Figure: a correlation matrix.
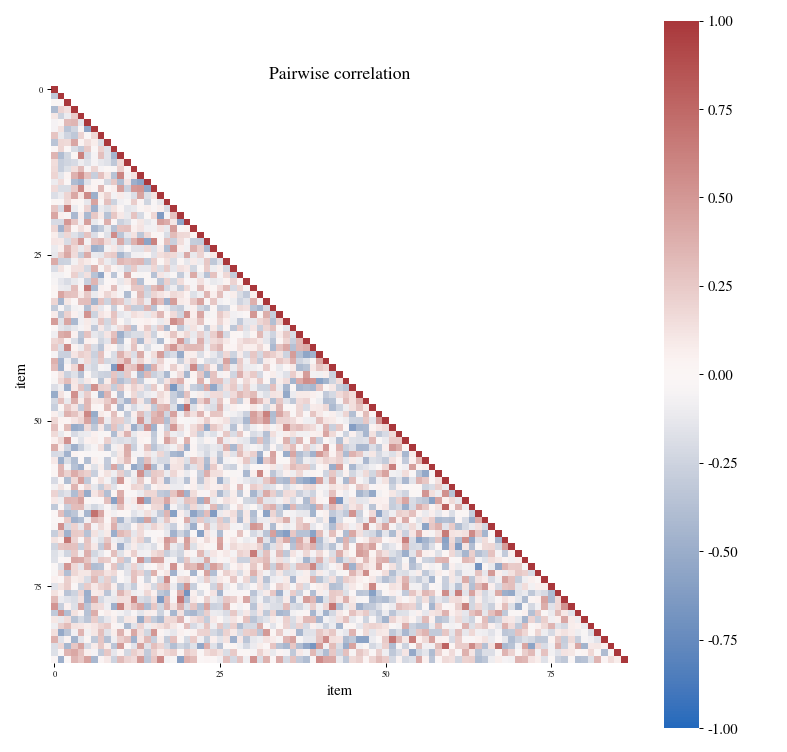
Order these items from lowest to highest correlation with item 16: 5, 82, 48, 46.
82, 46, 48, 5
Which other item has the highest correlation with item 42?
10
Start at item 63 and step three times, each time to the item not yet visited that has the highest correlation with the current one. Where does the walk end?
67
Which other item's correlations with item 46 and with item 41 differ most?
83
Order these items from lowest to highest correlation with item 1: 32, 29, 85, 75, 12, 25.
32, 12, 29, 85, 75, 25
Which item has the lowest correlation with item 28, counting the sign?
7
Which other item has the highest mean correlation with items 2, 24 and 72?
18
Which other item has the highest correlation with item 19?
77
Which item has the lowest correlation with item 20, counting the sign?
76
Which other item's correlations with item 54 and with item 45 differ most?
51
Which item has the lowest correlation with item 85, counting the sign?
54
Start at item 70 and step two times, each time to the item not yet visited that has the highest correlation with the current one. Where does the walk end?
5
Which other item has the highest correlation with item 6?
64
